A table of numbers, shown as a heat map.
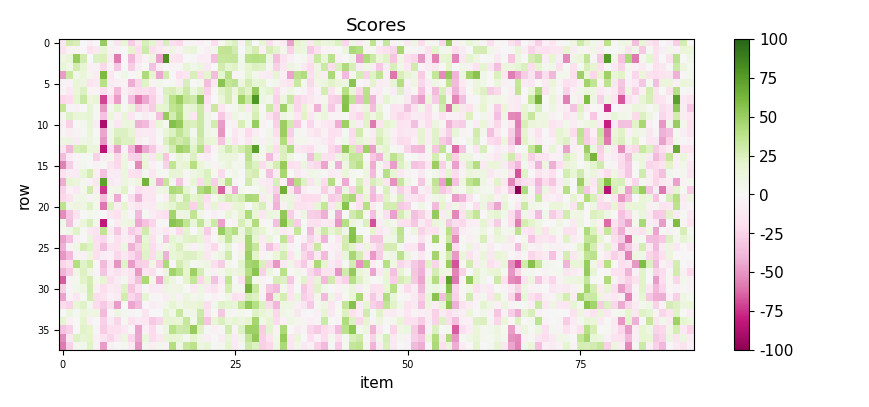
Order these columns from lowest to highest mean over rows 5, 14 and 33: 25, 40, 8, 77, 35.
8, 35, 40, 25, 77
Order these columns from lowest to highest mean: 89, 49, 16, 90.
90, 49, 89, 16
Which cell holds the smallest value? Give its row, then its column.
18, 66
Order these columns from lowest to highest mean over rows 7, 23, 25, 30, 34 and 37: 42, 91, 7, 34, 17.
7, 91, 34, 17, 42
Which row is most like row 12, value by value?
11
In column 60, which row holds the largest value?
4
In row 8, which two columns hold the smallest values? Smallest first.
79, 56
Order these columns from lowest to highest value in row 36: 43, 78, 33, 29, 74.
29, 33, 74, 78, 43
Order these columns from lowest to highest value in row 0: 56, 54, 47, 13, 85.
85, 54, 13, 47, 56
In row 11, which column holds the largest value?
32
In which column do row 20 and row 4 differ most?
6
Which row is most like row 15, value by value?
21
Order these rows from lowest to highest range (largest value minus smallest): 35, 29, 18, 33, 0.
33, 0, 35, 29, 18
